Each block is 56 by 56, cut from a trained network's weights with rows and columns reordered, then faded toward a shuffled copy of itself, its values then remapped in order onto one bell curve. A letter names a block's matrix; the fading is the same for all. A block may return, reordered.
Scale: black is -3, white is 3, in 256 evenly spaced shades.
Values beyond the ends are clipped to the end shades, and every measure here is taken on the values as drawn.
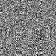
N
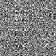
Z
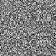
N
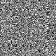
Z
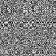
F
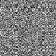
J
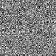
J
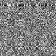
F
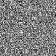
J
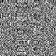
N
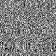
N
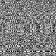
F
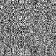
J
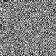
F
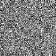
Z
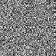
Z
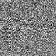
Z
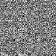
Z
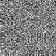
N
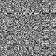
F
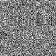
N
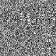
Z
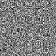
N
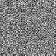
N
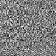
N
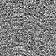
N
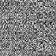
Z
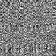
N
